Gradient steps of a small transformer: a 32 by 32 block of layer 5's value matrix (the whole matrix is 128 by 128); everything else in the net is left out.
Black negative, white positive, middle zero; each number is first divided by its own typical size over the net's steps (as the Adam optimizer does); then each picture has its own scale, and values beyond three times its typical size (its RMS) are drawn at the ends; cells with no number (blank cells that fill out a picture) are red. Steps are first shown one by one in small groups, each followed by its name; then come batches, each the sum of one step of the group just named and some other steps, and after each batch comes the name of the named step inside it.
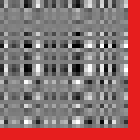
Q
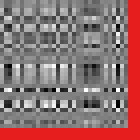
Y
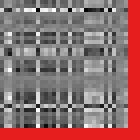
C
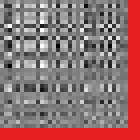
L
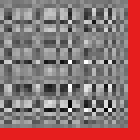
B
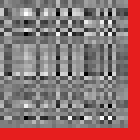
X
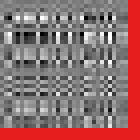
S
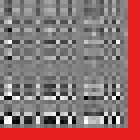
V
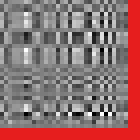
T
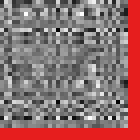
X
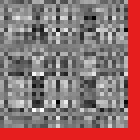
S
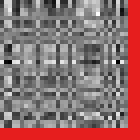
X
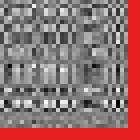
Y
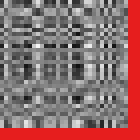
Q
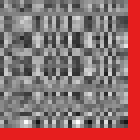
Q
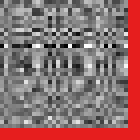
Q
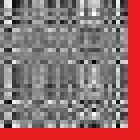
B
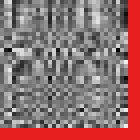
C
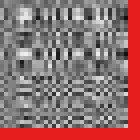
X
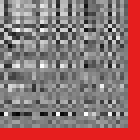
L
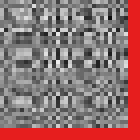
S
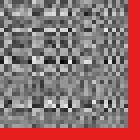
B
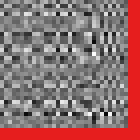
T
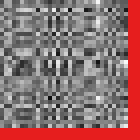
C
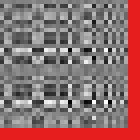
B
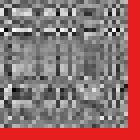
X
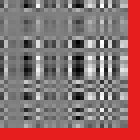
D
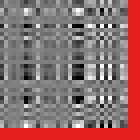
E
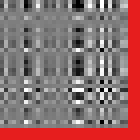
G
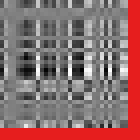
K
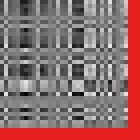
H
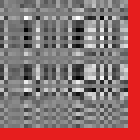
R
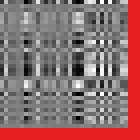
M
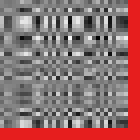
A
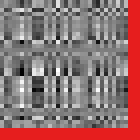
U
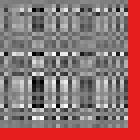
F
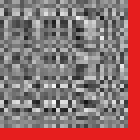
R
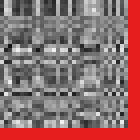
H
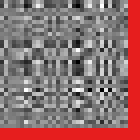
G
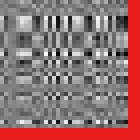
A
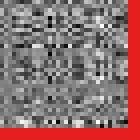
E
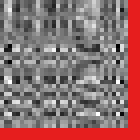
R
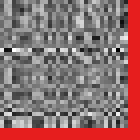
A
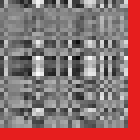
D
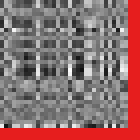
K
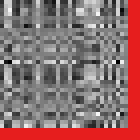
E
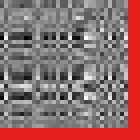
R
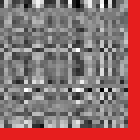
G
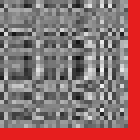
D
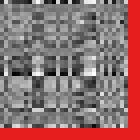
M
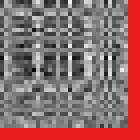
K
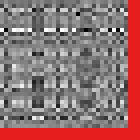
F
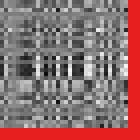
K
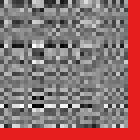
F
